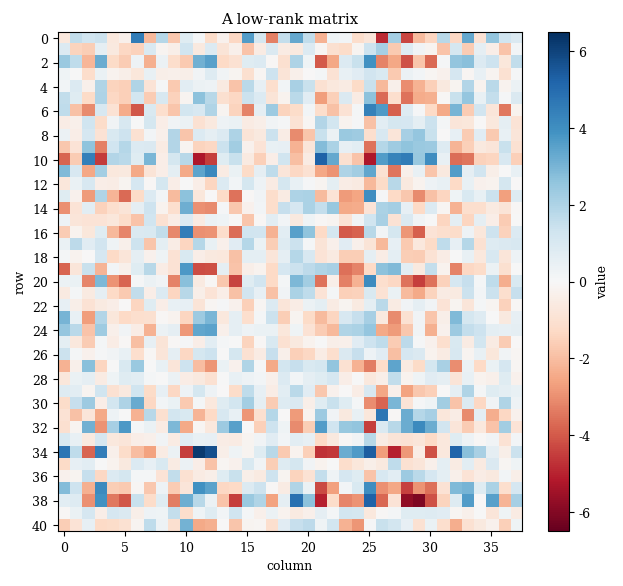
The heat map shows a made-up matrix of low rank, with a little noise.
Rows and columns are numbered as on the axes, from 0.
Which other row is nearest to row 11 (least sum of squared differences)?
23
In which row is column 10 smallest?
34
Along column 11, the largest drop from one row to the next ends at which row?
35
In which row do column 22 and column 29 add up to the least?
38
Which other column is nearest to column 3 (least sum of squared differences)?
33
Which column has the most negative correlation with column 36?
25
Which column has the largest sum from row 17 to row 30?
19
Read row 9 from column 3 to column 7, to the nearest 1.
-3 1 2 1 1
